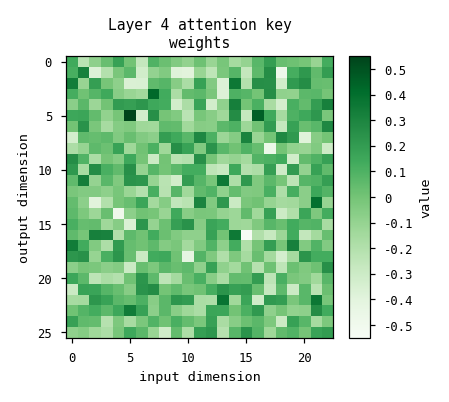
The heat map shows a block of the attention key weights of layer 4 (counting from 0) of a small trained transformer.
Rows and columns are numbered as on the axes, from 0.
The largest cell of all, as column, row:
5, 5
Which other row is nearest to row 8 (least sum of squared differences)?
21
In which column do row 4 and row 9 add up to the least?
9
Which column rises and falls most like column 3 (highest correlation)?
2
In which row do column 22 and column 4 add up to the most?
4
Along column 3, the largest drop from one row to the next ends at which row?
17
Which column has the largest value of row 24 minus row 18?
10
